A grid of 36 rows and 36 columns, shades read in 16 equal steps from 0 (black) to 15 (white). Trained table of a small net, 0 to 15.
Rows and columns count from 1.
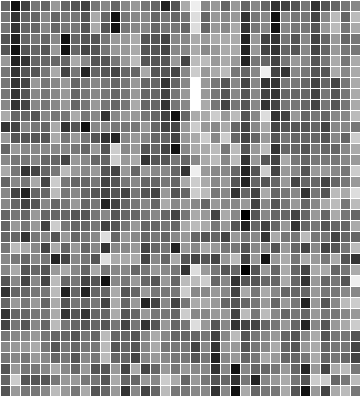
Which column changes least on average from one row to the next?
32
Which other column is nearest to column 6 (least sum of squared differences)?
21
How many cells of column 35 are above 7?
12
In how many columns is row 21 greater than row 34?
15
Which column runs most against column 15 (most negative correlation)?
14
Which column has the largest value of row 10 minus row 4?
7
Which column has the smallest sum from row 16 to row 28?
25
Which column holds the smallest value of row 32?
22
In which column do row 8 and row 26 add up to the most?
20
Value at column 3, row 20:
6
